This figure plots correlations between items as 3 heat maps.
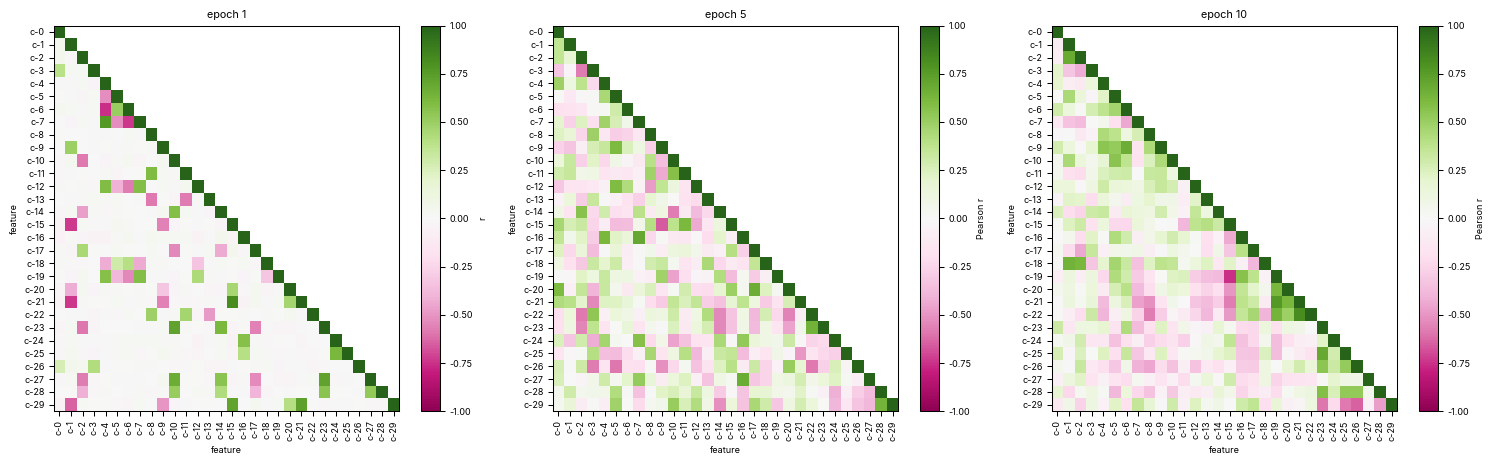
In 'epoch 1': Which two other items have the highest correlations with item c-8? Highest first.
c-11, c-22
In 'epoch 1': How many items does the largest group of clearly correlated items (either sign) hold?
7
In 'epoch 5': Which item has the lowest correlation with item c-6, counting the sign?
c-15
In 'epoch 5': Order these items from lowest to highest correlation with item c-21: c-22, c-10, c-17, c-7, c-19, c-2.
c-19, c-22, c-7, c-17, c-2, c-10
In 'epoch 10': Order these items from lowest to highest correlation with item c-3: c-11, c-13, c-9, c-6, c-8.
c-13, c-8, c-11, c-9, c-6
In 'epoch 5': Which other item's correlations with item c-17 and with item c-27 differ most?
c-16
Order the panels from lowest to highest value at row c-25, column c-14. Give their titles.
epoch 1, epoch 10, epoch 5
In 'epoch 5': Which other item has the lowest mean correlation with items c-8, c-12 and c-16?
c-26
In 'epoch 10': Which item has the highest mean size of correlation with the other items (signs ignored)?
c-19
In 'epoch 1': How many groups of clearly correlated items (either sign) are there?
6
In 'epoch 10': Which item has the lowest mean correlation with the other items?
c-7
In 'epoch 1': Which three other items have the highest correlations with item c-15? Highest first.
c-21, c-29, c-20
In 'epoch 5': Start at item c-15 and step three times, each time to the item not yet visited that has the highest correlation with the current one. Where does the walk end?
c-29
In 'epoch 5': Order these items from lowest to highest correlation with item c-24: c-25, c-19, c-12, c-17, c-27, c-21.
c-25, c-12, c-21, c-19, c-17, c-27
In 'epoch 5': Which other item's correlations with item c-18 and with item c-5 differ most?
c-12
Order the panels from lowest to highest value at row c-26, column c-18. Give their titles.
epoch 5, epoch 1, epoch 10
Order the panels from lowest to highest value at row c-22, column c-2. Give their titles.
epoch 5, epoch 10, epoch 1
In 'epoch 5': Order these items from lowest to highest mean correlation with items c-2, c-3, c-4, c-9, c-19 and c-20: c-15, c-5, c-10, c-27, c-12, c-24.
c-10, c-15, c-12, c-27, c-24, c-5
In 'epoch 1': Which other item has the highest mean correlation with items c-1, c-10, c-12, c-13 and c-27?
c-23
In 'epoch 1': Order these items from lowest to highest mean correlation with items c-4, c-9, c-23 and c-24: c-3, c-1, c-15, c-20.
c-15, c-20, c-3, c-1
